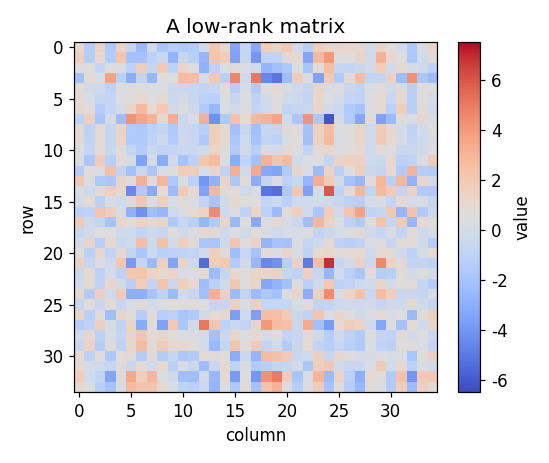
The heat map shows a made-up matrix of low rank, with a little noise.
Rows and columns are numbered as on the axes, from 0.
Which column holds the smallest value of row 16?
6
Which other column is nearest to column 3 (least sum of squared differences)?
32
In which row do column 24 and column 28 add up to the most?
21
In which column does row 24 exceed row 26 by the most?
24
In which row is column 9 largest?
7
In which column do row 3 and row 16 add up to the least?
19
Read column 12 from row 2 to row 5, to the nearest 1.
-3 0 -1 -1
